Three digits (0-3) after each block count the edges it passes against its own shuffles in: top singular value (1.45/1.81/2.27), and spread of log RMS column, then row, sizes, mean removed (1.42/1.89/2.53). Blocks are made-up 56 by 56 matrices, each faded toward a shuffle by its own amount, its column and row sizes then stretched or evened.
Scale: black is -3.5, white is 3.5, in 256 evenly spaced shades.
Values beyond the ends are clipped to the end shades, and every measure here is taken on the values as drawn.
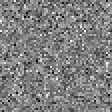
0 0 1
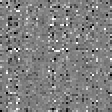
2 3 2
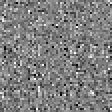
1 2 1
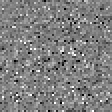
0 1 2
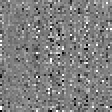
0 3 1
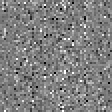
0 2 0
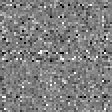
1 1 2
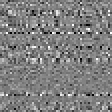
3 1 3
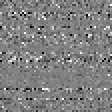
0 0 3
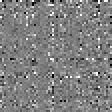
1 3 2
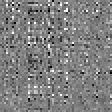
2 3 2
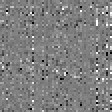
0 3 2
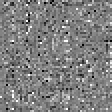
1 2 1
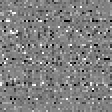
1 0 3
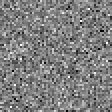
0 0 0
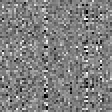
2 3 0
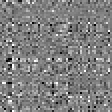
3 2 3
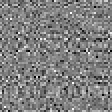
3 0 2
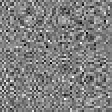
3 1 0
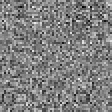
2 0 1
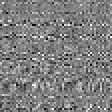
3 0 3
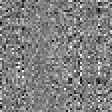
2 3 0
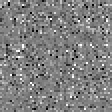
0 0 2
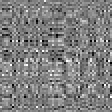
3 1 3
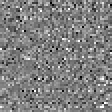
2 0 2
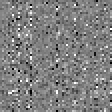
1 3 0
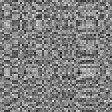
3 1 0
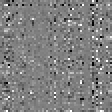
1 3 2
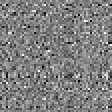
2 0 2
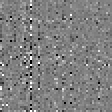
2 2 1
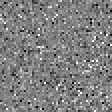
0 0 0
